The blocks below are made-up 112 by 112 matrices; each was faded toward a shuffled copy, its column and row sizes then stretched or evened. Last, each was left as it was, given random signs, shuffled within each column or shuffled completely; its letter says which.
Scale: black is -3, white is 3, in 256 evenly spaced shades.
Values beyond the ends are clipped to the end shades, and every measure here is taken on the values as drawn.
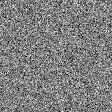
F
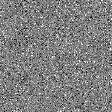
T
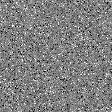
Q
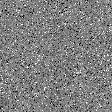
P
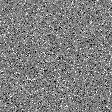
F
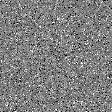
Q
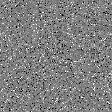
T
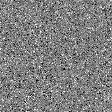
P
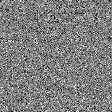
Q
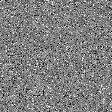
Q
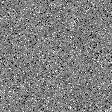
F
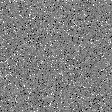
F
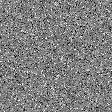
F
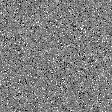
P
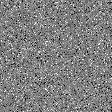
P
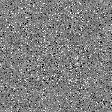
T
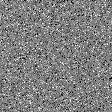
F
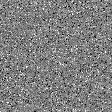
F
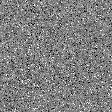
P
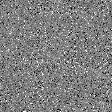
Q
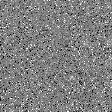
T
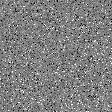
F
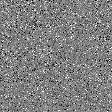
Q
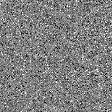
T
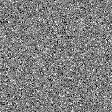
T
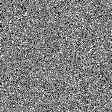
P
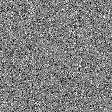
P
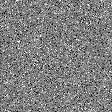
F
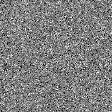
Q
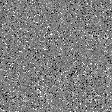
T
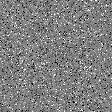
P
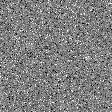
F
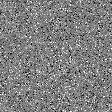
P
